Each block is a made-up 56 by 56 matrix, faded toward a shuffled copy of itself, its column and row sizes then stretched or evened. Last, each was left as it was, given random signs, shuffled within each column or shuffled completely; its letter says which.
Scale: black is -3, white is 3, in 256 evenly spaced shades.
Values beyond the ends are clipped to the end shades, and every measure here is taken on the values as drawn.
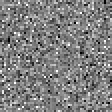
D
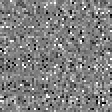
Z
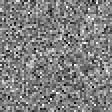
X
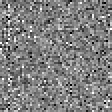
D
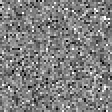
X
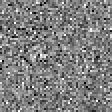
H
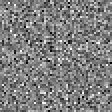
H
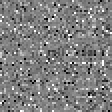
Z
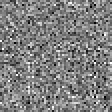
Z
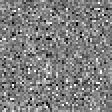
Z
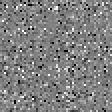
H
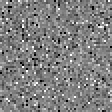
D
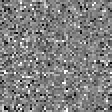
Z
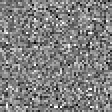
H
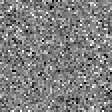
X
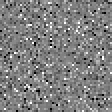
D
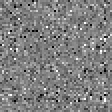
Z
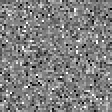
X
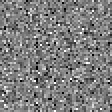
H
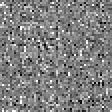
Z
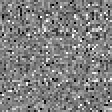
Z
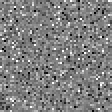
X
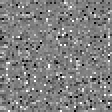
Z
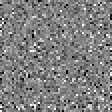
Z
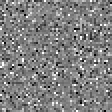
H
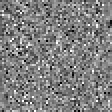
D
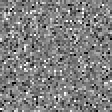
X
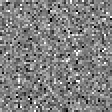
D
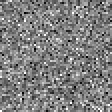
X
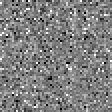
H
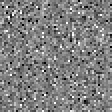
D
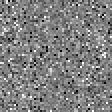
D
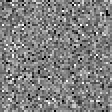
Z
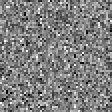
D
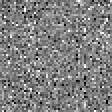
D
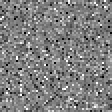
X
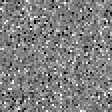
X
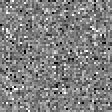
H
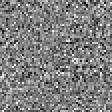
Z
